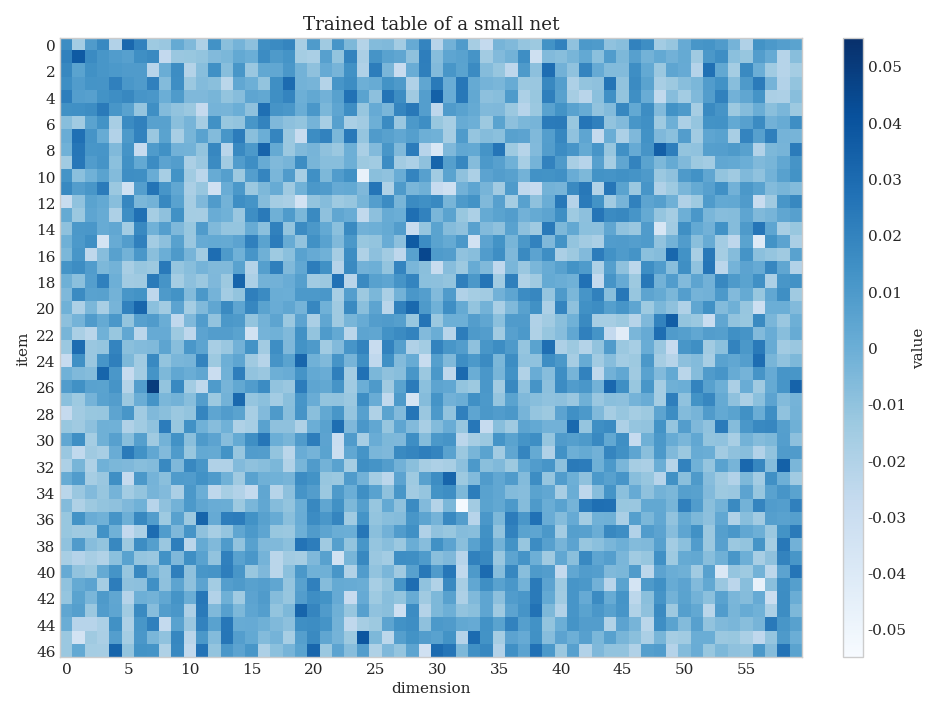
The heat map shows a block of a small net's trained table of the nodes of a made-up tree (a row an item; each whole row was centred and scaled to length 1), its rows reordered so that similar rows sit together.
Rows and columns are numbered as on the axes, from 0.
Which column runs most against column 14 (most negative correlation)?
43
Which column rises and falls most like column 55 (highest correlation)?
8
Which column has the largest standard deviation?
56
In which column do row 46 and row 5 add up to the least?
10
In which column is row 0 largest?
5
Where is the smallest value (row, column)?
35, 32
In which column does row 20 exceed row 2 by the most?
27
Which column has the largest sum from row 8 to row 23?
28
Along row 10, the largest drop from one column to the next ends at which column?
24
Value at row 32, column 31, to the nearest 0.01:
-0.02
